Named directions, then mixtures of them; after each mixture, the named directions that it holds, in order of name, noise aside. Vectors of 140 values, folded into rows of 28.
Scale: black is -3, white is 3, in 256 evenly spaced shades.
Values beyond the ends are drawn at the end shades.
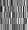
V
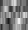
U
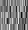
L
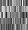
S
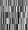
L.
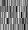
L.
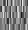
L, S, V.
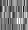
U, V.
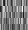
S, V.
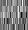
L, S.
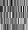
V.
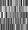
S.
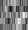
S, U.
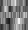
U.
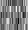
L, U.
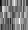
S, U, V.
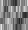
U.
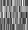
L, S.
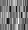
L, U.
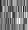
U, V.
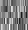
L, U.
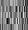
L, U, V.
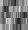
U.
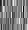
S, U, V.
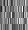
V.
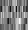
L, U, V.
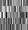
S.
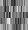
U, V.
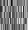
V.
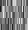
S, U, V.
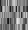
L, U, V.
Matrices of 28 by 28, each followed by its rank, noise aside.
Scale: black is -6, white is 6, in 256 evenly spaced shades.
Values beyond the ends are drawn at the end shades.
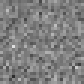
eight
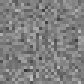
seven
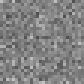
seven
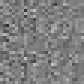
six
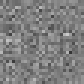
five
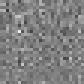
five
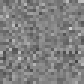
eight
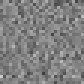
six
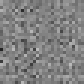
seven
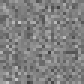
eight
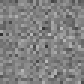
six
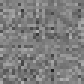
five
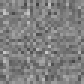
five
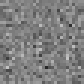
five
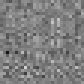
five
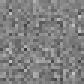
six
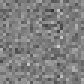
five
